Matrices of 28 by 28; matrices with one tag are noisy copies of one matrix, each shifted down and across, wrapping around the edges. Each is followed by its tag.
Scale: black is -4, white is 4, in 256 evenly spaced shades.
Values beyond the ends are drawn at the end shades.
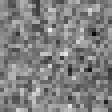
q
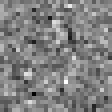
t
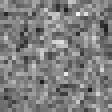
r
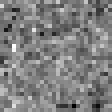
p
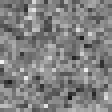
t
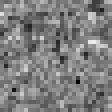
r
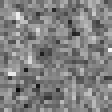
q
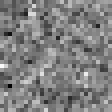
t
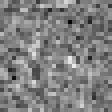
q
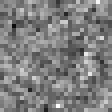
t
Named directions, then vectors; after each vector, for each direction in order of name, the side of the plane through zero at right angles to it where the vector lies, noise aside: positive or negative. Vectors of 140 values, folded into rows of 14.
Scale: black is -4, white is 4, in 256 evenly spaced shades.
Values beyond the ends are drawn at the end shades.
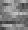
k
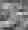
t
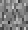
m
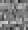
negative, positive, positive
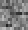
negative, negative, negative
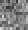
negative, negative, negative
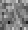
positive, positive, negative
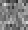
negative, negative, positive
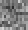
negative, negative, negative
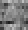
positive, positive, negative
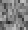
positive, positive, negative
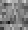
positive, positive, negative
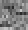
negative, negative, negative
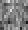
positive, positive, negative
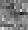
negative, negative, negative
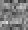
negative, positive, positive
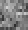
positive, positive, positive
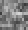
positive, negative, positive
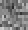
negative, negative, negative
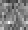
negative, negative, positive
